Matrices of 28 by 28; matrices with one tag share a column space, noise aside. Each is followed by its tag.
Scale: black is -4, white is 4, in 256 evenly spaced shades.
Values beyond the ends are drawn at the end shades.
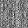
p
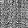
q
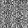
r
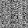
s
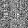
p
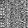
q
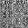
r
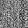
p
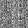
p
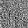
p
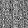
p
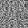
p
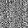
q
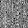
r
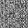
r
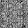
r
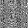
q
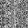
r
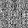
p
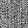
q
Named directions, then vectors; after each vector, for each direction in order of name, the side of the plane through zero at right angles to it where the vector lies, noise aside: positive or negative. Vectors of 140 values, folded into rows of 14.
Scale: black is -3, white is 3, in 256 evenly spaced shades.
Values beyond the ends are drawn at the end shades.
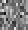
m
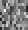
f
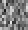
negative, positive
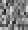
negative, positive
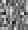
negative, positive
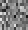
negative, negative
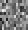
positive, positive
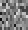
positive, positive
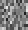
negative, positive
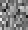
negative, negative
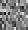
positive, positive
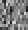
positive, negative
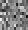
negative, negative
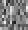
negative, positive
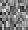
positive, positive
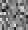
negative, negative
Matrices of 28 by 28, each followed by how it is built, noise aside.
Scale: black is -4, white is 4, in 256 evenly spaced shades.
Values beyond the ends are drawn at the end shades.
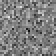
noise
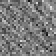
Toeplitz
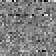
uneven rows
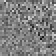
upper triangular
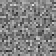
repeating columns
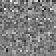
uneven rows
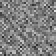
Toeplitz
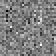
uneven columns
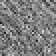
Toeplitz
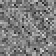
Toeplitz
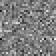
uneven rows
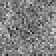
smooth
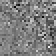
upper triangular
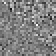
upper triangular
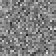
noise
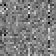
uneven columns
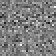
uneven rows
